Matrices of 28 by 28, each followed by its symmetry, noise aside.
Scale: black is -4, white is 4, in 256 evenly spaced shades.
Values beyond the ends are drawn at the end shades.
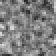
antisymmetric.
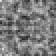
mirrored top to bottom.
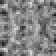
mirrored top to bottom.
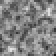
symmetric.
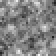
same after a half turn.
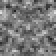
mirrored left to right.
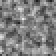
antisymmetric.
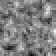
antisymmetric.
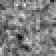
no symmetry.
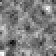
symmetric across the other diagonal.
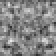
mirrored left to right.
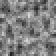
same after a half turn.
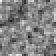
symmetric.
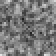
same after a half turn.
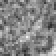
symmetric.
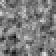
no symmetry.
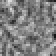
no symmetry.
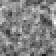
no symmetry.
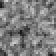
symmetric across the other diagonal.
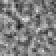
antisymmetric.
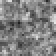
no symmetry.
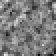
symmetric.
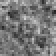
symmetric across the other diagonal.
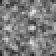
mirrored top to bottom.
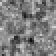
same after a half turn.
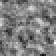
antisymmetric.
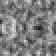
mirrored top to bottom.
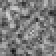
symmetric.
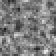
no symmetry.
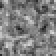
antisymmetric.
